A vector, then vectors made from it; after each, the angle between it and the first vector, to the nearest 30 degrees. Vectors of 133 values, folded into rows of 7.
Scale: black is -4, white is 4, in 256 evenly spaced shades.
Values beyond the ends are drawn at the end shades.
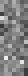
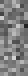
60 degrees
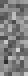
120 degrees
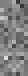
60 degrees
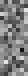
120 degrees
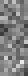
30 degrees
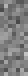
90 degrees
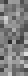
60 degrees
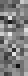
120 degrees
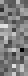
120 degrees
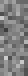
30 degrees
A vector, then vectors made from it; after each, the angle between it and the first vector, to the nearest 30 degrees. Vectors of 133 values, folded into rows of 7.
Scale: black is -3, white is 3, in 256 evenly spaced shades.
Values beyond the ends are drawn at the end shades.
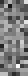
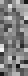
150 degrees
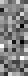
120 degrees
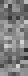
30 degrees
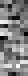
60 degrees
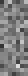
30 degrees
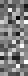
60 degrees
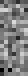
90 degrees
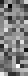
30 degrees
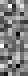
120 degrees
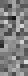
60 degrees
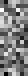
90 degrees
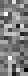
90 degrees
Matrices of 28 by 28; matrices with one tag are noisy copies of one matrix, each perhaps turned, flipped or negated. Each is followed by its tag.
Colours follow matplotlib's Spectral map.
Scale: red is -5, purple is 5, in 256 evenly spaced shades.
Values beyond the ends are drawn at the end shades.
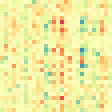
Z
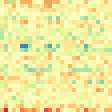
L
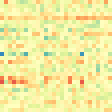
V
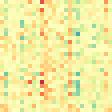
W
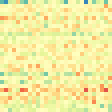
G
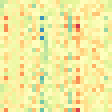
W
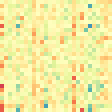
G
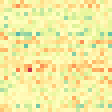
W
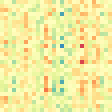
Z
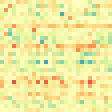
Z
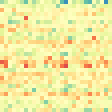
L
